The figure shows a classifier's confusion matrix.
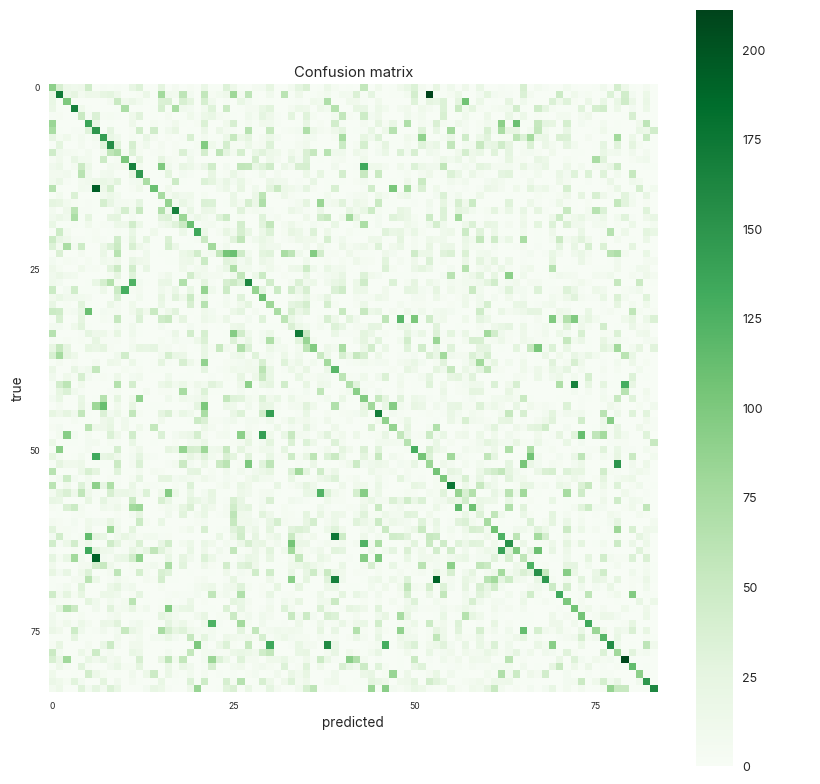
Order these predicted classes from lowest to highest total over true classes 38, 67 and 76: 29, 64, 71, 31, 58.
31, 64, 58, 29, 71
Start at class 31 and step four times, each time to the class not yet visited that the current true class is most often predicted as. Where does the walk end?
39
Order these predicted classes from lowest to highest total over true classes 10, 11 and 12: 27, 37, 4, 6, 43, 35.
6, 37, 27, 35, 4, 43
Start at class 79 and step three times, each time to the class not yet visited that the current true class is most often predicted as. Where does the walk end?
16
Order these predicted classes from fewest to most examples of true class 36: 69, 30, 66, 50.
50, 30, 69, 66
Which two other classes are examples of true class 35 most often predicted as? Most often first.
53, 30
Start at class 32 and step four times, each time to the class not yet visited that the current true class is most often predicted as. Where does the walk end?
43
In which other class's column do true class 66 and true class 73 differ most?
55
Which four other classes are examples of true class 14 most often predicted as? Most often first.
6, 47, 49, 0
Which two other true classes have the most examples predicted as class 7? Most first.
44, 43
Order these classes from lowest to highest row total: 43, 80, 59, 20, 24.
24, 59, 80, 20, 43
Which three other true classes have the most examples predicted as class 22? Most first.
74, 79, 70
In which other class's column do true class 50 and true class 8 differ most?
18
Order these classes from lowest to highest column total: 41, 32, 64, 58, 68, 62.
41, 32, 68, 64, 58, 62
